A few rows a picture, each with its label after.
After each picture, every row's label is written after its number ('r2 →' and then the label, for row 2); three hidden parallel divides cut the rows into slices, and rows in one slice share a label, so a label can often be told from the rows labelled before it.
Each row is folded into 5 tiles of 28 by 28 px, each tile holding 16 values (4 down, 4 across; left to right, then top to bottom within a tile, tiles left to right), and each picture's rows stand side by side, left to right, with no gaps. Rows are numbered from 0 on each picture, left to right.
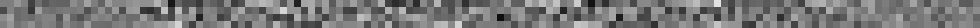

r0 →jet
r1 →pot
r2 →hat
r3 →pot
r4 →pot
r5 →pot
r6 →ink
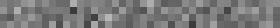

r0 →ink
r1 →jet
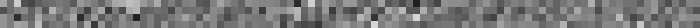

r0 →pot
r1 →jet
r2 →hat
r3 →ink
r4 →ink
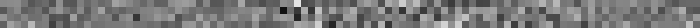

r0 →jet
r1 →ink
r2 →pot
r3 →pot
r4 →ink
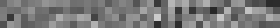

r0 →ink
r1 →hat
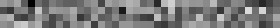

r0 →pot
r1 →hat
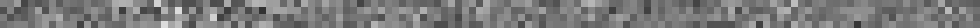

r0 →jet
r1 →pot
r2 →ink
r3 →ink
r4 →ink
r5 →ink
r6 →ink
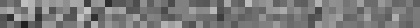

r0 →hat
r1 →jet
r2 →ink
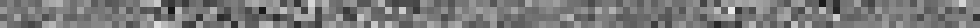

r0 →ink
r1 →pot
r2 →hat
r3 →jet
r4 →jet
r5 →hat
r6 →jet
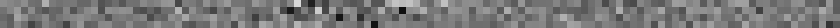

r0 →ink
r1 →jet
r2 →pot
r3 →ink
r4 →jet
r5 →ink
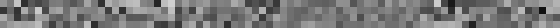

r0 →pot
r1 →hat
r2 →jet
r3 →pot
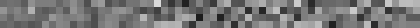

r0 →ink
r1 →pot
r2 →pot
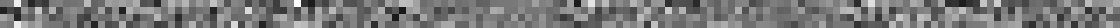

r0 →pot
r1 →hat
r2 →pot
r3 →jet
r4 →hat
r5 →jet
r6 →hat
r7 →pot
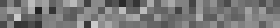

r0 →hat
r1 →ink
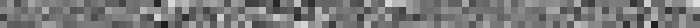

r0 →ink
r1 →hat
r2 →pot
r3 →jet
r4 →pot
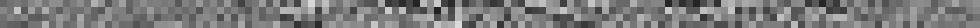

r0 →ink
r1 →jet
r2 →hat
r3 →pot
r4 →hat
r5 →hat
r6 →jet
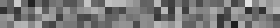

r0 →pot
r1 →pot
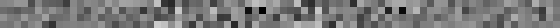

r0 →jet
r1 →pot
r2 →pot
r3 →jet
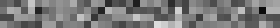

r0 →hat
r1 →pot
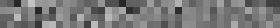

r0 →hat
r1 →ink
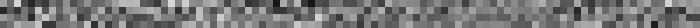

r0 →pot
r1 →hat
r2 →pot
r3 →jet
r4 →pot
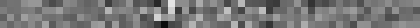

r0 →ink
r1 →hat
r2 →jet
